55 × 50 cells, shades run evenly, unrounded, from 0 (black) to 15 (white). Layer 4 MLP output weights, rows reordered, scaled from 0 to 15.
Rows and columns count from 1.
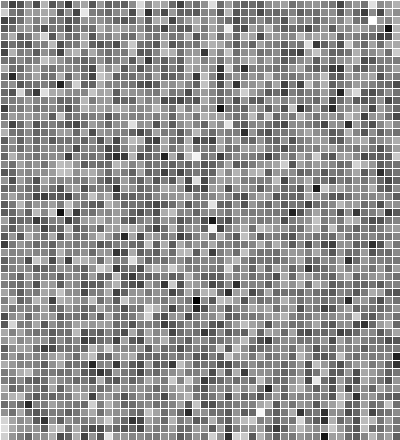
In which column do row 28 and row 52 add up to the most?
33
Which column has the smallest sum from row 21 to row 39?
48
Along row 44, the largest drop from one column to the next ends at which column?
29
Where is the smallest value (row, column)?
38, 25
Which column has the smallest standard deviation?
4
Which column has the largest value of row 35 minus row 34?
15
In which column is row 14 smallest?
28
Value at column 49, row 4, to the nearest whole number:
1
